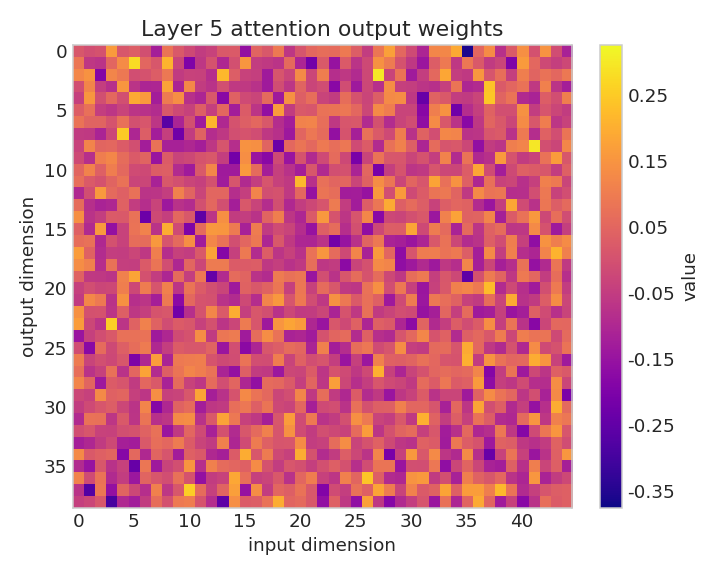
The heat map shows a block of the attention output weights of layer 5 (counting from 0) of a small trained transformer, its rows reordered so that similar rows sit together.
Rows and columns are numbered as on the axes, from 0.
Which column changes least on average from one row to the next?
4
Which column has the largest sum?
27
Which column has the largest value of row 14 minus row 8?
18
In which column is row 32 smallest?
40
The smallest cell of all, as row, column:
0, 35
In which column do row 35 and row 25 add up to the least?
1
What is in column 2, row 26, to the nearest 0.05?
0
